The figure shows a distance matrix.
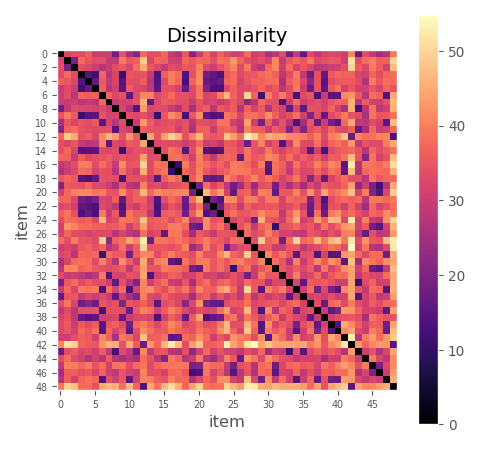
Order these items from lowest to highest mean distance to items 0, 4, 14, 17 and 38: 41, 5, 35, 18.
5, 18, 35, 41
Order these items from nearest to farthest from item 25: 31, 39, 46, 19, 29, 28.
31, 46, 19, 28, 39, 29
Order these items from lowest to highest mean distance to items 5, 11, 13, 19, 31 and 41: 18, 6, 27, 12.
18, 27, 6, 12
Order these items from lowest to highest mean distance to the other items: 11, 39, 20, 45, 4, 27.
4, 11, 39, 45, 20, 27
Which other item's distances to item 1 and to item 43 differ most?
33
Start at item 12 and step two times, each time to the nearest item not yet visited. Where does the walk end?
42
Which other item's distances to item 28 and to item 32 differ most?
13
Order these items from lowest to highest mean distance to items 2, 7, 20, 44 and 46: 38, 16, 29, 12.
38, 29, 16, 12
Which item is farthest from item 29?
27
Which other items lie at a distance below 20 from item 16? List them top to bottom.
17, 30, 41
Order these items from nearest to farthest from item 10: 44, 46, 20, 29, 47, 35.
47, 29, 35, 44, 46, 20
